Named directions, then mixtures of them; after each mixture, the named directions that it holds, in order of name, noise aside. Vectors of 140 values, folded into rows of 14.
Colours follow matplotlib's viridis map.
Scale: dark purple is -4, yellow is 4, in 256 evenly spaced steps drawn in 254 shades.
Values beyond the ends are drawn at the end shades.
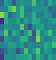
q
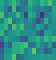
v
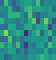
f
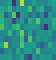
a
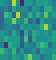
a.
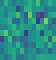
f, v.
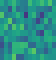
v.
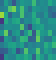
q.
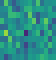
f.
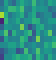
q.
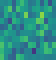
v.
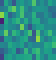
q.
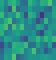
v.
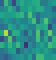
f, q.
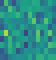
f, q.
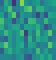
a, f.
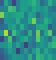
f, q.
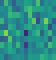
f.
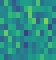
f.
